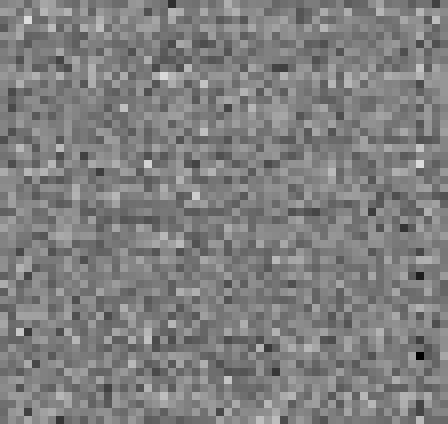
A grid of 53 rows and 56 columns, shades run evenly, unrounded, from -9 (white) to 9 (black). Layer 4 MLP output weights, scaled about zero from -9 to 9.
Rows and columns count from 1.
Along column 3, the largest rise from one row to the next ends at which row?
43
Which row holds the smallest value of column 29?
48
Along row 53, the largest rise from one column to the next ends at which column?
36
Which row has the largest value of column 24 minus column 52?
21
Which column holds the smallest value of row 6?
23
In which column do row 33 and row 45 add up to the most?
53
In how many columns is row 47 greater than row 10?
47
